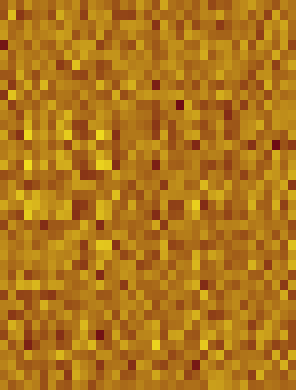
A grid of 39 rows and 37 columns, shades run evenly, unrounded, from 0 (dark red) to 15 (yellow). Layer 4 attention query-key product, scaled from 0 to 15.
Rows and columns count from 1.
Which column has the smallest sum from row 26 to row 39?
4
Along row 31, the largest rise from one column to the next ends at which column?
6
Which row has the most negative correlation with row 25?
34
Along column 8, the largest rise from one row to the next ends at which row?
36
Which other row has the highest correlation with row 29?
21
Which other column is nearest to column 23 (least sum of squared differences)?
33
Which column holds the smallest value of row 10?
1
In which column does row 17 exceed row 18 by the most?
13
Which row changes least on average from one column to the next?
39
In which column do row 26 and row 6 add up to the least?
20
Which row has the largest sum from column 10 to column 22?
35
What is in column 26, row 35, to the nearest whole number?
14
